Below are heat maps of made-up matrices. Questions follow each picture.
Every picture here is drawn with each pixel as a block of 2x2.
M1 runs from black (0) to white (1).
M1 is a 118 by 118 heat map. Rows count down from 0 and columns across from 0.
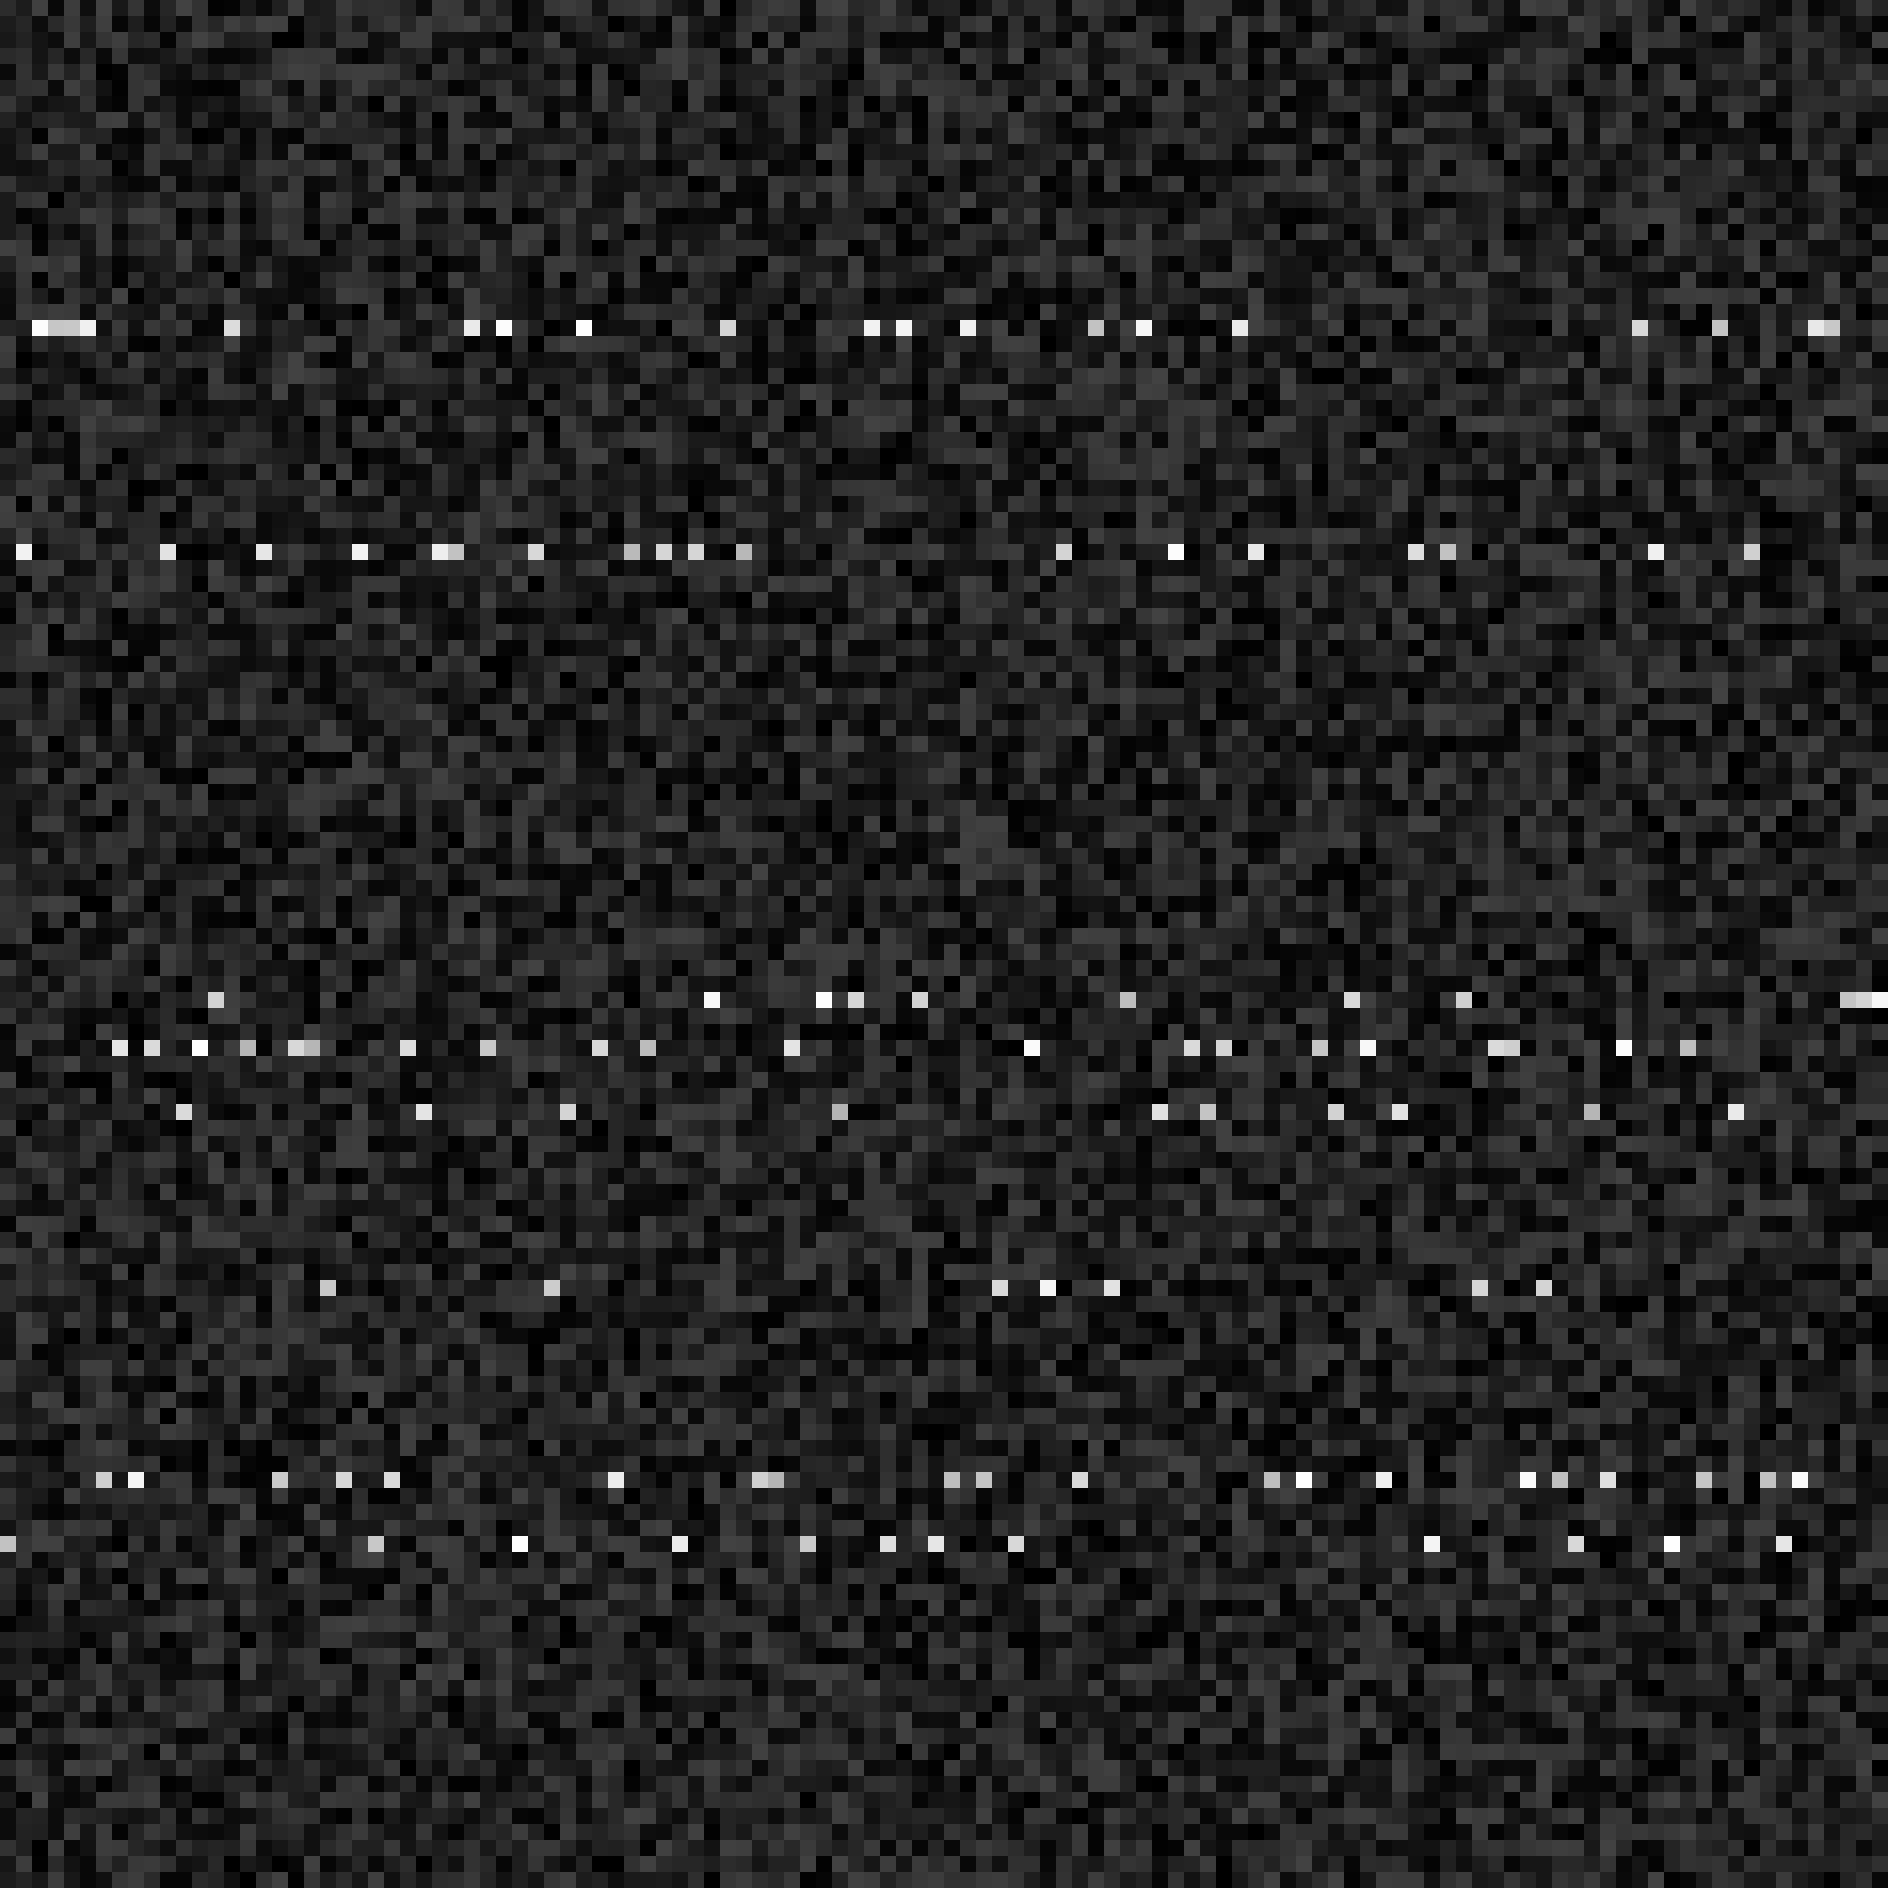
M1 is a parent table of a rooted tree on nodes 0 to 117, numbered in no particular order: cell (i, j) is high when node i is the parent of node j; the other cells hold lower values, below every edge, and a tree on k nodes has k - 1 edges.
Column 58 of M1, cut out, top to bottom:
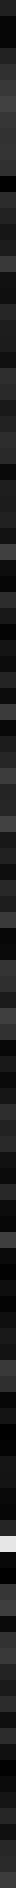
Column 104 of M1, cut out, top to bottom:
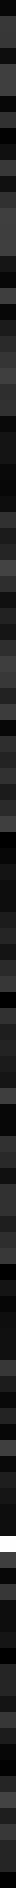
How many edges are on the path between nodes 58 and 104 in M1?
2
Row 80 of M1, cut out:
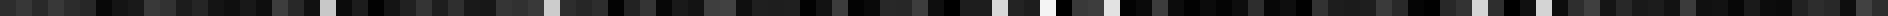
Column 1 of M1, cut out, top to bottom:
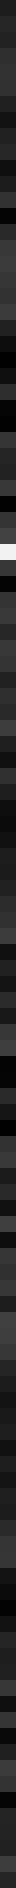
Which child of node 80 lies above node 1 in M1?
34
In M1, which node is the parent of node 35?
69
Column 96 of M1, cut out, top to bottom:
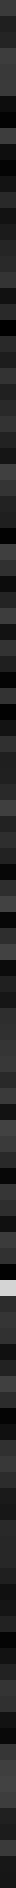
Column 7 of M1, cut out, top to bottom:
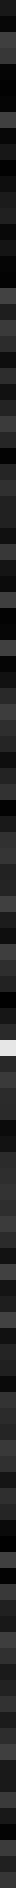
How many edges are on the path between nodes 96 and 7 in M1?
3
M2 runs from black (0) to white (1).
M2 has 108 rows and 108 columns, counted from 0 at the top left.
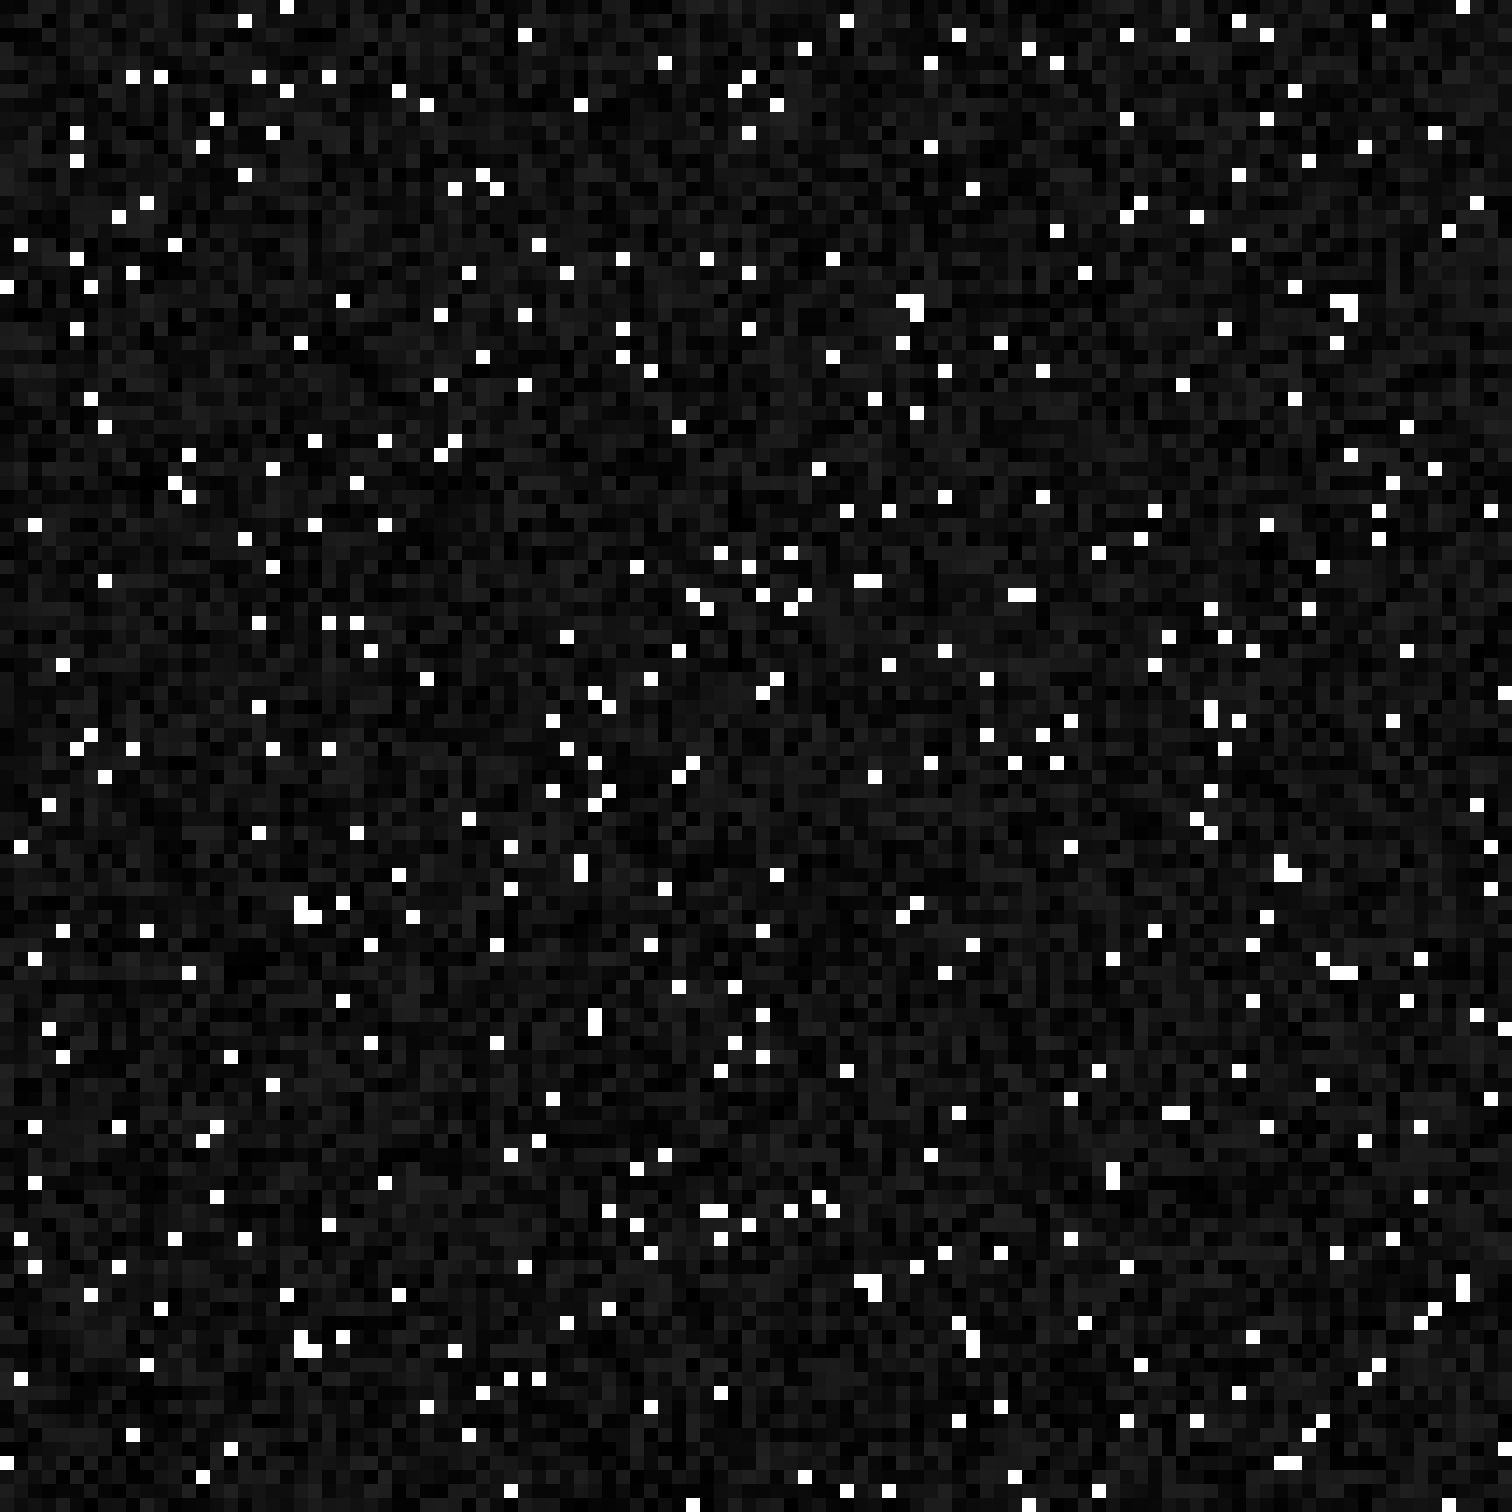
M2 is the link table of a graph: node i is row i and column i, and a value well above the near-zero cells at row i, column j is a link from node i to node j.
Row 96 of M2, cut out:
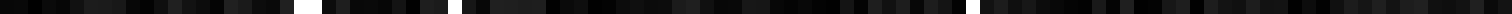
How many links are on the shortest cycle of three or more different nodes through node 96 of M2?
4
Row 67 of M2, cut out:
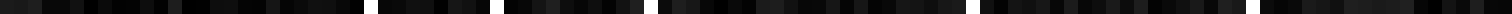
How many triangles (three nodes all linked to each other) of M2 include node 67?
2
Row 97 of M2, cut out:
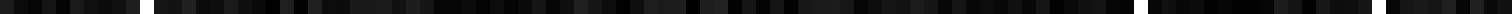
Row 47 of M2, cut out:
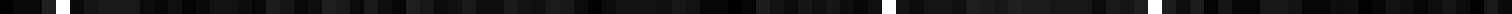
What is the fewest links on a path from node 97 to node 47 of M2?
4
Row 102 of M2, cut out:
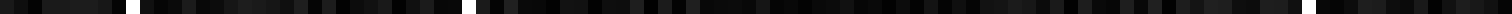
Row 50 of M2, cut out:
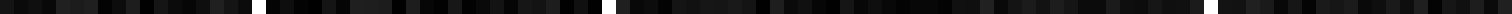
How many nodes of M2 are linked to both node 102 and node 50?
0
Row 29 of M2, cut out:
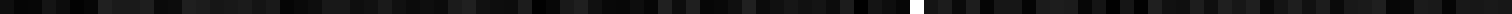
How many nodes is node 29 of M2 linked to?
1
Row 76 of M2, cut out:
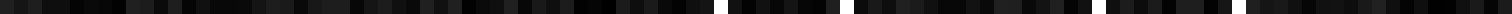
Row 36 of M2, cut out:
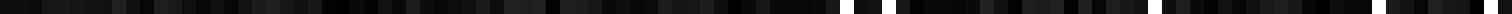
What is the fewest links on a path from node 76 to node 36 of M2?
2
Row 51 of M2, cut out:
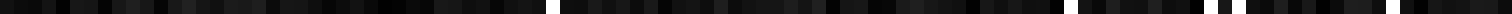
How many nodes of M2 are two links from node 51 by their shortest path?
10
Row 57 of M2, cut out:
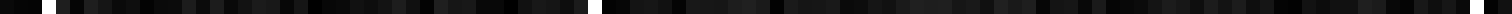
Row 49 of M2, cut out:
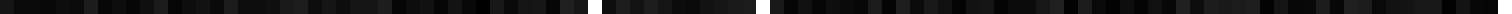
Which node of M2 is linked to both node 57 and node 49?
node 42
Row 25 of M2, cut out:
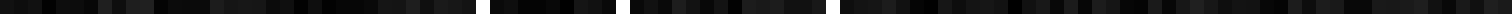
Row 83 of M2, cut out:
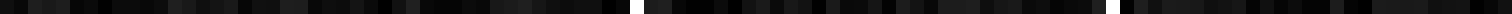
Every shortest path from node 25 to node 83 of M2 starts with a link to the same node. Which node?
node 44
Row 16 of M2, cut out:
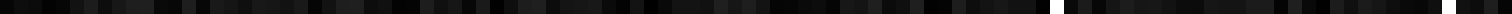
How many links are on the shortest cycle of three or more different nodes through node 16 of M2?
6
